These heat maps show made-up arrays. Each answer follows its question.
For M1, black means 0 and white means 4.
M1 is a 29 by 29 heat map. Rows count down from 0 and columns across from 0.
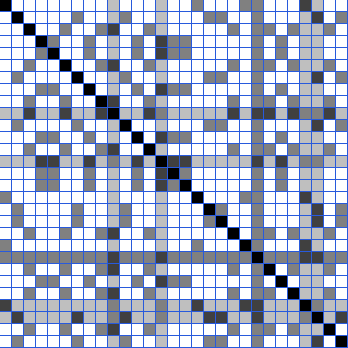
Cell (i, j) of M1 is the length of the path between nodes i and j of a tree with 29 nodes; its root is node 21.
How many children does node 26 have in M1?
6
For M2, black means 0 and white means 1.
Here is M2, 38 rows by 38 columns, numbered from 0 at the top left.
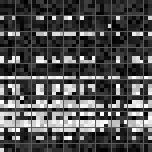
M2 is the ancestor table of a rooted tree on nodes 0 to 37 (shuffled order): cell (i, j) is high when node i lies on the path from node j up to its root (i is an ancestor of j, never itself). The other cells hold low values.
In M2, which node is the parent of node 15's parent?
8
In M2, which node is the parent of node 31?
26
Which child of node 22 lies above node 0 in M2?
14
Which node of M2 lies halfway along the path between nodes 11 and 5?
32
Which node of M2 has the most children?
29
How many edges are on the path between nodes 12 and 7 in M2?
4
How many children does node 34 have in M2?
2
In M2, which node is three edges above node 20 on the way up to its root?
23
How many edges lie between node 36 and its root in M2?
4
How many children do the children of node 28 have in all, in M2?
3
